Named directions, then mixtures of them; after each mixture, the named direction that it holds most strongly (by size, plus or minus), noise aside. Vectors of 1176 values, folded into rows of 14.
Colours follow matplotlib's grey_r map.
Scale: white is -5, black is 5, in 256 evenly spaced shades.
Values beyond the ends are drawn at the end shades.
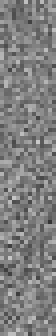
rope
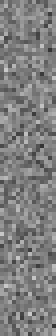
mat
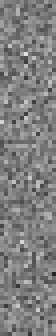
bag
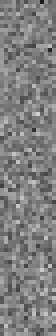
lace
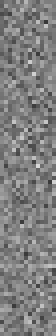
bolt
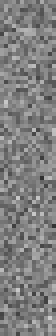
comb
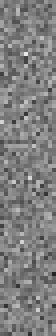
bag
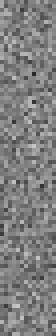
bolt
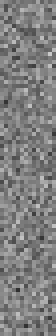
comb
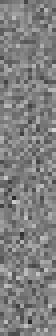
rope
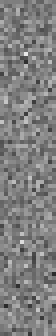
bag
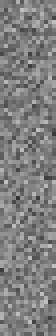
comb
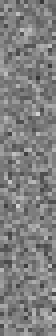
lace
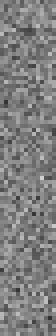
comb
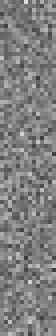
rope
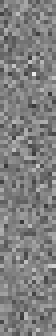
bolt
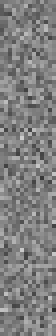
bolt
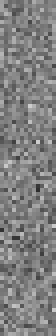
rope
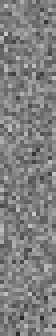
mat
